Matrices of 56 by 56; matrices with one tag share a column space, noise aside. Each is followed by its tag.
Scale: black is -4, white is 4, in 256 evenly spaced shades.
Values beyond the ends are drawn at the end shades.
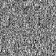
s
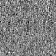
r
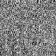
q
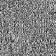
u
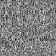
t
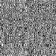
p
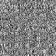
p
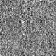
r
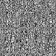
u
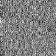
r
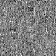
r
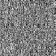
s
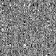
p
